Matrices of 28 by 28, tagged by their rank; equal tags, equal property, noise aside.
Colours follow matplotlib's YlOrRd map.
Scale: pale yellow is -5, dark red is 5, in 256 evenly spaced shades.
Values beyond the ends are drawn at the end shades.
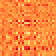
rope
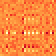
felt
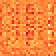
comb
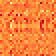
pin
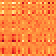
felt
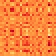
rope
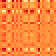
felt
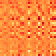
rope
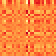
felt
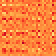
rope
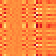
felt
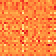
comb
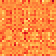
pin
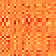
rope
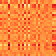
felt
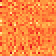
pin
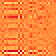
felt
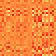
rope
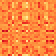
rope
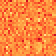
pin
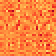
pin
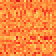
comb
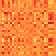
rope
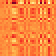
felt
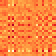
felt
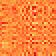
comb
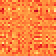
comb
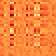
felt
